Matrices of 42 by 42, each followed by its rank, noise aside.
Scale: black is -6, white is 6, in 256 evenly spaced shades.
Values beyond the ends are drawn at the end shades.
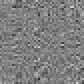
five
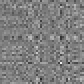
four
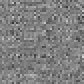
four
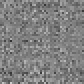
seven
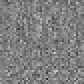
six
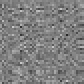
four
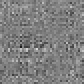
six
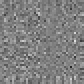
six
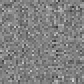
seven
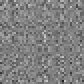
five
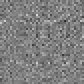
five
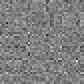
five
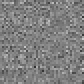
six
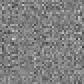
seven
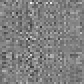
five
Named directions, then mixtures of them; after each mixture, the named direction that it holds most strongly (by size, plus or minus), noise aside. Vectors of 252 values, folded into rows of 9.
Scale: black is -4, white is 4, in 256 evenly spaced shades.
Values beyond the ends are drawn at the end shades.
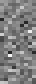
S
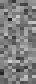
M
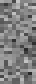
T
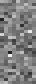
S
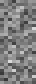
M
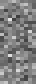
M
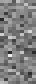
S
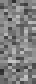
M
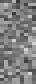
T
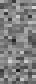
M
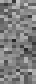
T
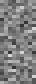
S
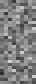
M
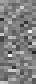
S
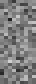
M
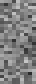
T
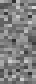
T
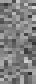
T
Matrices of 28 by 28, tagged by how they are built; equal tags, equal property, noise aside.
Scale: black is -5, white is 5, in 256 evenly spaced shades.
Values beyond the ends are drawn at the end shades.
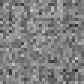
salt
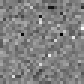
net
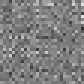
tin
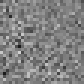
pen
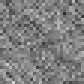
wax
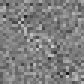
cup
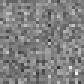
tin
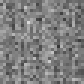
salt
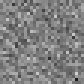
wax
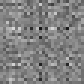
tin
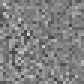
pen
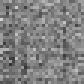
salt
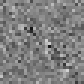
cup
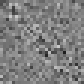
cup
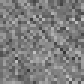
wax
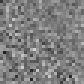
pen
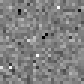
net
